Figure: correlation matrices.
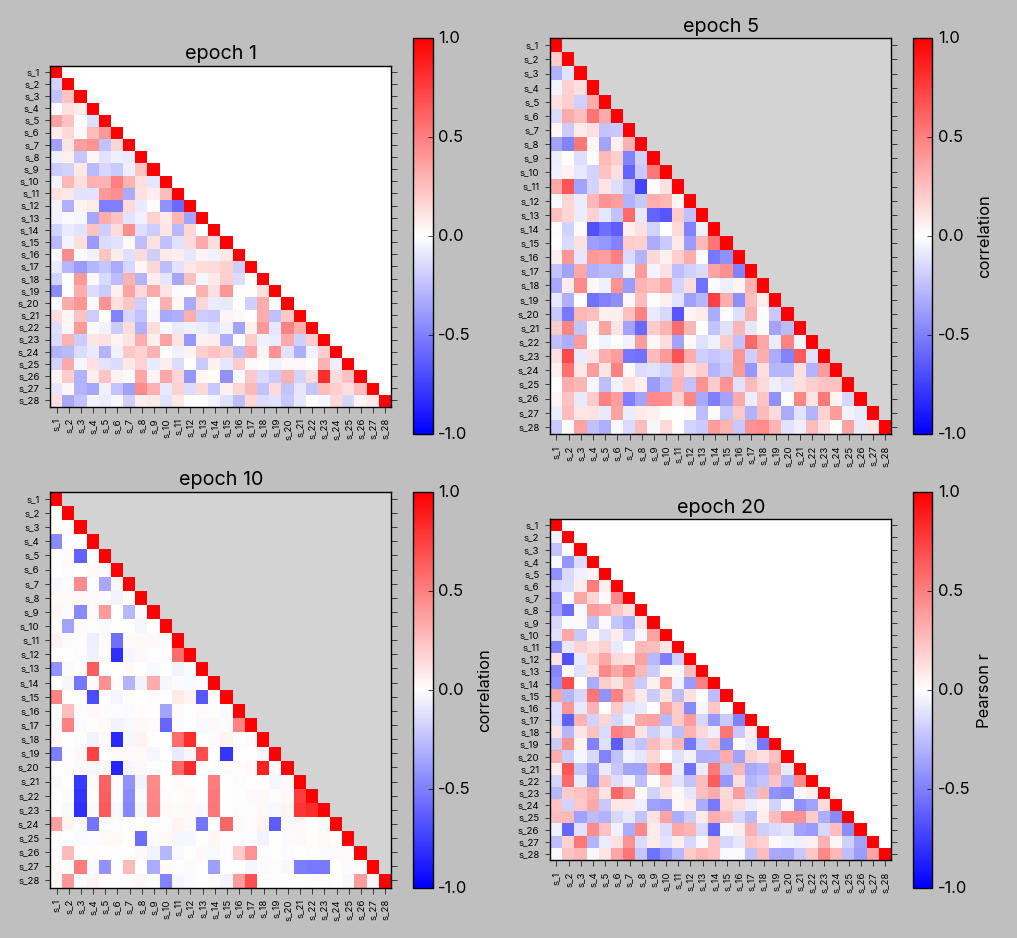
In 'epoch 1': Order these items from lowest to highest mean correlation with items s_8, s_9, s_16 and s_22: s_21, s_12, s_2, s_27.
s_12, s_21, s_2, s_27
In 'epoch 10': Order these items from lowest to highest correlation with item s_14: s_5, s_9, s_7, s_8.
s_7, s_8, s_9, s_5
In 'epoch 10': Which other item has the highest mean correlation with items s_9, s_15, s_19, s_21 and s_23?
s_22
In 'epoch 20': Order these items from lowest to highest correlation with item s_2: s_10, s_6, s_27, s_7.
s_6, s_7, s_27, s_10
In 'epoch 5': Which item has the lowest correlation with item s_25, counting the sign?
s_9
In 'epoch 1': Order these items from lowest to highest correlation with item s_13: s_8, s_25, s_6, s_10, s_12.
s_12, s_25, s_8, s_10, s_6
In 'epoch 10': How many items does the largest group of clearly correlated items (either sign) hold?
9
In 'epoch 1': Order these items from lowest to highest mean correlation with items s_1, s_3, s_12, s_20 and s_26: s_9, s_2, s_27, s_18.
s_27, s_9, s_2, s_18
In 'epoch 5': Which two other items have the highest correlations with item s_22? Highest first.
s_17, s_20
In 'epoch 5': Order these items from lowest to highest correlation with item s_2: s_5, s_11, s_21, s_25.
s_5, s_25, s_21, s_11
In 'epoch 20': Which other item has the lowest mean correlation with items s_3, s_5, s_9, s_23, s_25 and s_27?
s_1
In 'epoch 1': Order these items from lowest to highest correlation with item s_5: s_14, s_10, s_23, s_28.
s_14, s_28, s_23, s_10
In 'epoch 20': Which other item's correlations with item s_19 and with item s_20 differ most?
s_15
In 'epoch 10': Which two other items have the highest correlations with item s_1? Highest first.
s_15, s_24
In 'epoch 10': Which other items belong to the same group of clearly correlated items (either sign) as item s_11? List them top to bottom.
s_6, s_12, s_18, s_20
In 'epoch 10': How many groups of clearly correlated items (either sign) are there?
5
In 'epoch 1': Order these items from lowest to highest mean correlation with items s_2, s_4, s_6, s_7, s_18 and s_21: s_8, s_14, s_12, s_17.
s_17, s_8, s_12, s_14
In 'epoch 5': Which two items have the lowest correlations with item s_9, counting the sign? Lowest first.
s_13, s_7
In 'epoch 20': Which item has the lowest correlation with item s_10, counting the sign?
s_12
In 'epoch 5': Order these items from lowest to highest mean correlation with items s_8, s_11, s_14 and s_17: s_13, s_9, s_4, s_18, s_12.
s_4, s_12, s_9, s_13, s_18
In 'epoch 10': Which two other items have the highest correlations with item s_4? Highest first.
s_19, s_13
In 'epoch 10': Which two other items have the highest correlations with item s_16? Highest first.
s_17, s_28
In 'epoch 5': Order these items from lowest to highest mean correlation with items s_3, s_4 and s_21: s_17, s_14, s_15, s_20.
s_14, s_15, s_17, s_20
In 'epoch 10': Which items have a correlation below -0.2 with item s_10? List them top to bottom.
s_2, s_16, s_17, s_26, s_28
